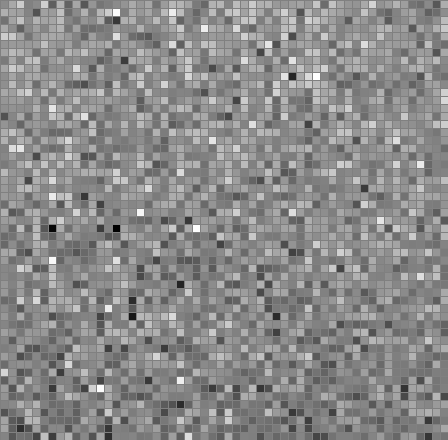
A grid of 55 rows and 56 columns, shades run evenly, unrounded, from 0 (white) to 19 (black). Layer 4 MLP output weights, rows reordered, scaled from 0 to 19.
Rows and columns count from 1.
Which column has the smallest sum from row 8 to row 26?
7
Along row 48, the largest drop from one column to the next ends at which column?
23
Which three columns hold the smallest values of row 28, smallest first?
48, 8, 32
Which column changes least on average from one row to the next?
49
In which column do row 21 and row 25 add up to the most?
11
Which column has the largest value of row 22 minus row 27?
37
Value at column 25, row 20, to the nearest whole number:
10
